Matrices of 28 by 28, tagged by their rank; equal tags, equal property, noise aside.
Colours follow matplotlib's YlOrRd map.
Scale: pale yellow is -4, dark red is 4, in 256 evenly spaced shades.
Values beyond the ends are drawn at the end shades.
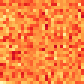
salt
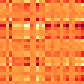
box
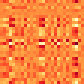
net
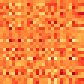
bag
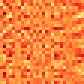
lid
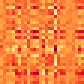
net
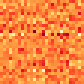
lid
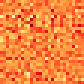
salt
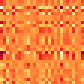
net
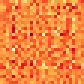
salt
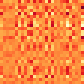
net
